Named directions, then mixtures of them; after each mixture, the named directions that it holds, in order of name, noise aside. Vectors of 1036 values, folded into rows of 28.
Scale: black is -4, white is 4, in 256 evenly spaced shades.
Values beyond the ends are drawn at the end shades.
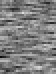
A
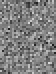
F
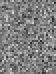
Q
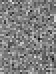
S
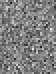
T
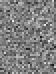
F, S, T.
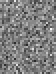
T.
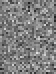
F, S, T.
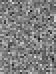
S.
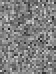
F, Q.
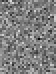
S, T.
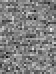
A, T.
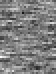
A.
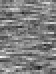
A.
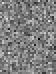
F, Q, S.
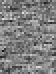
A, F.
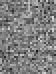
A, F, Q.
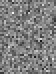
Q, S.
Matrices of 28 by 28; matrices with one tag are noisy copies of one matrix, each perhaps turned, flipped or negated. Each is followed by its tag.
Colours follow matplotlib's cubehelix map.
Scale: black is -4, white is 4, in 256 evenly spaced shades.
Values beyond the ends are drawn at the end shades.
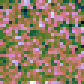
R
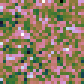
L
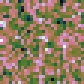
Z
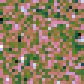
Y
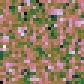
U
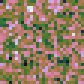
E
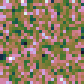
R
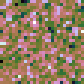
L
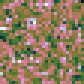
U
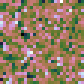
L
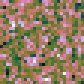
U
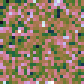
R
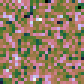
Y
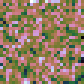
R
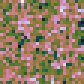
Z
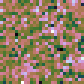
L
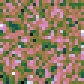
R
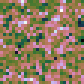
Z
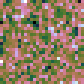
L
